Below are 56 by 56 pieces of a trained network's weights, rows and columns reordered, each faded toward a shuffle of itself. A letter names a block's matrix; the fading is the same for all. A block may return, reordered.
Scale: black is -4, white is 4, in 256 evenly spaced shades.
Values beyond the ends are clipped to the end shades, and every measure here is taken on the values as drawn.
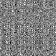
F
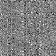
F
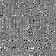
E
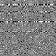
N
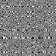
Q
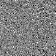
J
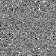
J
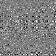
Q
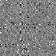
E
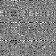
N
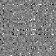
E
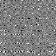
E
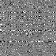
Q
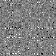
E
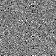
J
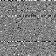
N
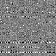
N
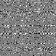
Q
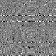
N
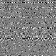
Q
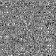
J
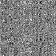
F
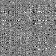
F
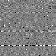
N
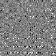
E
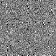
J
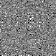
J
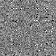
J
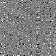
E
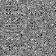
J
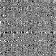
F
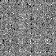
F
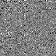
J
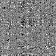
F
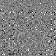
E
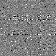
E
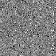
J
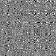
E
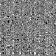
F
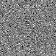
J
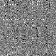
J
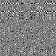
N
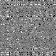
Q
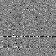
N
